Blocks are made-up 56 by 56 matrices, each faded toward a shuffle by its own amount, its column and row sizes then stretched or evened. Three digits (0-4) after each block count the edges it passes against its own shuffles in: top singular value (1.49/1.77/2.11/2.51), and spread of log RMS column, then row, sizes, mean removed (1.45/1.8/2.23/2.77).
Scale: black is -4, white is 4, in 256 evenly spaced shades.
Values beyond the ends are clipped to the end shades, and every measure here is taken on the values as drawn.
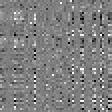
4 4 1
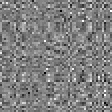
4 3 1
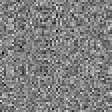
2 1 0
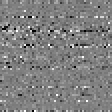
2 0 4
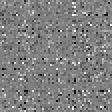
0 2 3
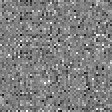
2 1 1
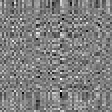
4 3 2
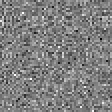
3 0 0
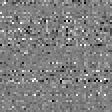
1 0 4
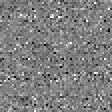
0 0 3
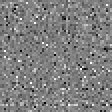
2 1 0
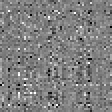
2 3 2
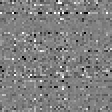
1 2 4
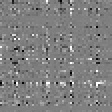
2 3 4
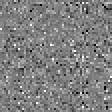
2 1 1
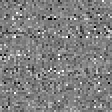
0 1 3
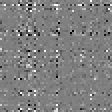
3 3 4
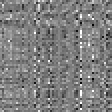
4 4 0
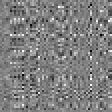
4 4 3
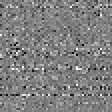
1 1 4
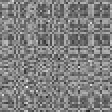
4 0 1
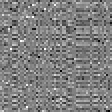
4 1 0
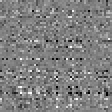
3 2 4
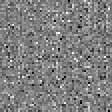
2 1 0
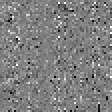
1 3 1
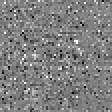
1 1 1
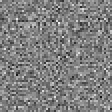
2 0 0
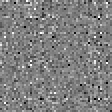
1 2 2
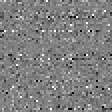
1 1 3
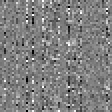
2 4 0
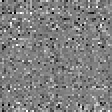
1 1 3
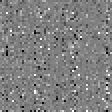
1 3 1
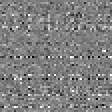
2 1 4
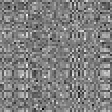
4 3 0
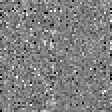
0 3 0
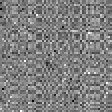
4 0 1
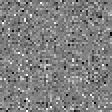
2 1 1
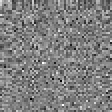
3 1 0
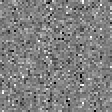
0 2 0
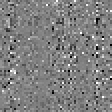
3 3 2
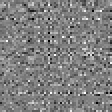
3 1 4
